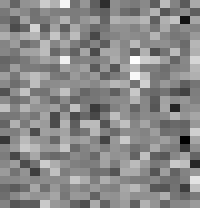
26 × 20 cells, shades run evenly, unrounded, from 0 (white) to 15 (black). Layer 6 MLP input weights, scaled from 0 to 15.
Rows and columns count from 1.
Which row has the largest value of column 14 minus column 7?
1
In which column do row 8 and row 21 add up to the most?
3
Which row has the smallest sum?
8
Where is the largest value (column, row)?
19, 18
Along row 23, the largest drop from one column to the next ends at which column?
20
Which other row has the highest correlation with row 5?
14
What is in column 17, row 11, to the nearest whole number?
6
